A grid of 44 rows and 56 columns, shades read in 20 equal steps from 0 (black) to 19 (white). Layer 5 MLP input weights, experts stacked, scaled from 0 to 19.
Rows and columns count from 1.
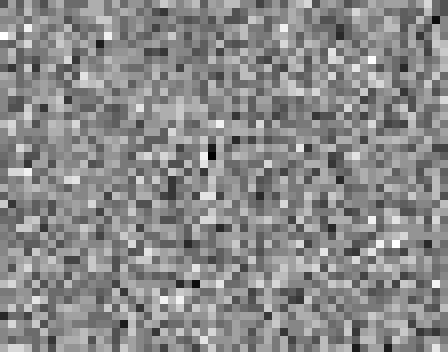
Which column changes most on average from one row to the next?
21
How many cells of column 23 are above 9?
27
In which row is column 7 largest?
33
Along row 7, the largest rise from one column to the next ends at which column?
42
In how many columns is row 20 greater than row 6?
25
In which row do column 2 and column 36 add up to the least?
9
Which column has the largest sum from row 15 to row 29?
26
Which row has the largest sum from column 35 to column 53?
34
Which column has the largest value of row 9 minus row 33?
15
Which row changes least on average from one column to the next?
17
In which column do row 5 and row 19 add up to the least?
43
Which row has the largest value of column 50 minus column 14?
28
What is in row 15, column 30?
4
